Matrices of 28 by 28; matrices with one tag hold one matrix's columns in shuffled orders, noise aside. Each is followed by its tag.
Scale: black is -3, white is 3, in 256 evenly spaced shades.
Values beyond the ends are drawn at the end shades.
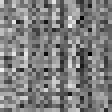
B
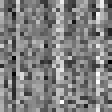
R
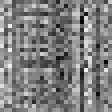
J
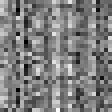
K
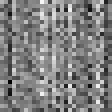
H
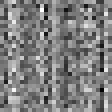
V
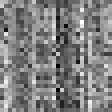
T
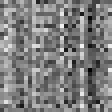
J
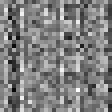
V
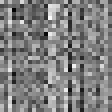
V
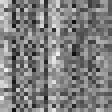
B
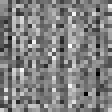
J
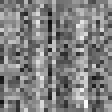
T
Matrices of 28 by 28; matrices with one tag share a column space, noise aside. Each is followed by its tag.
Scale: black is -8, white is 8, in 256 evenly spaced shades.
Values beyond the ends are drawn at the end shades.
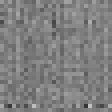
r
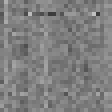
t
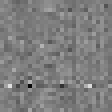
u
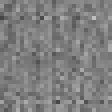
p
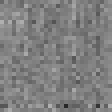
r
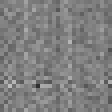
u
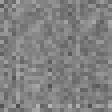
r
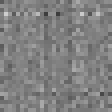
t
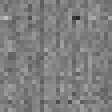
p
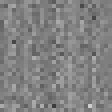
r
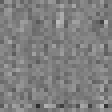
r
